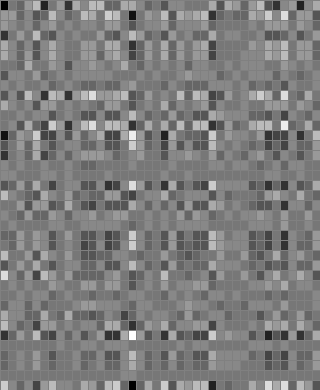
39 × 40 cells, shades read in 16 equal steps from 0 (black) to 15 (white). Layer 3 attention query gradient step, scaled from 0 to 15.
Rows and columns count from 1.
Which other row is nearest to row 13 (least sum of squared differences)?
10
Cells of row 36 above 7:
15
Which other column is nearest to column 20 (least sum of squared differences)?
2
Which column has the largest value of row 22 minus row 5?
17
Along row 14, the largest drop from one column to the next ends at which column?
6
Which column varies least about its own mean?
20
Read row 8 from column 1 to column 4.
5 8 8 7
